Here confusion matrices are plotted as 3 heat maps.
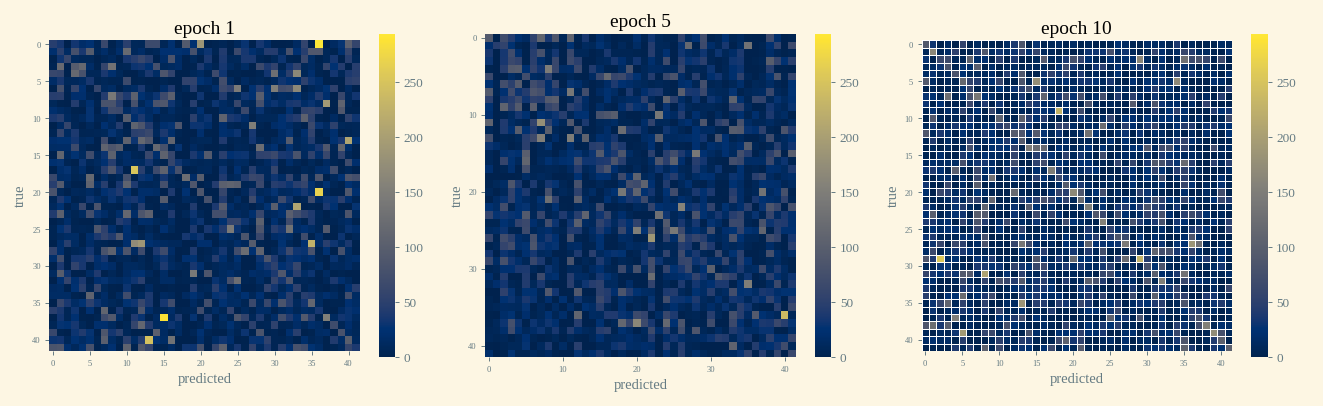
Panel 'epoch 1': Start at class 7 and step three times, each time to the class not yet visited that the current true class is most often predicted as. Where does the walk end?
15
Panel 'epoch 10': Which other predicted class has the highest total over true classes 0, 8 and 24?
28
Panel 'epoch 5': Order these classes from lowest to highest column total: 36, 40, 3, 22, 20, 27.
36, 27, 40, 20, 3, 22
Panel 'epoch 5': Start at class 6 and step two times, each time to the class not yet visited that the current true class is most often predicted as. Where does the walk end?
8
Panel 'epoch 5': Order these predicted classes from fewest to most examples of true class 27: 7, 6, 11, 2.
11, 7, 2, 6
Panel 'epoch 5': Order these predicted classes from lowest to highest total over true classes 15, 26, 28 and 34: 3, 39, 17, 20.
20, 17, 3, 39
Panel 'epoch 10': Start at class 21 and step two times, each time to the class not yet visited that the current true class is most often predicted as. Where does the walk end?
18
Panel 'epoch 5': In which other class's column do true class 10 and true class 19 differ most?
23
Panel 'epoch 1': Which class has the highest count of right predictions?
37
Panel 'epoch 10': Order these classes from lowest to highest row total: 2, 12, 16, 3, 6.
6, 3, 12, 16, 2
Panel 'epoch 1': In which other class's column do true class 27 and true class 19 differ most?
35
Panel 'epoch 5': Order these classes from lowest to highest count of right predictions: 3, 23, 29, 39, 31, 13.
39, 29, 3, 31, 13, 23
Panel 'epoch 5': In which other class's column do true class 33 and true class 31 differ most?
22
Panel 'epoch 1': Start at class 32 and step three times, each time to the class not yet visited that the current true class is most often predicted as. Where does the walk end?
28
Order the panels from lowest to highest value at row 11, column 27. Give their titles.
epoch 5, epoch 10, epoch 1
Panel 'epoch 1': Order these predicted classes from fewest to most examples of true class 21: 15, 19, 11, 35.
19, 11, 35, 15
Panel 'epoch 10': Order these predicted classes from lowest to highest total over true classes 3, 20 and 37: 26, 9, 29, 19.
9, 26, 19, 29
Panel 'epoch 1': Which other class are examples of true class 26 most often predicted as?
9
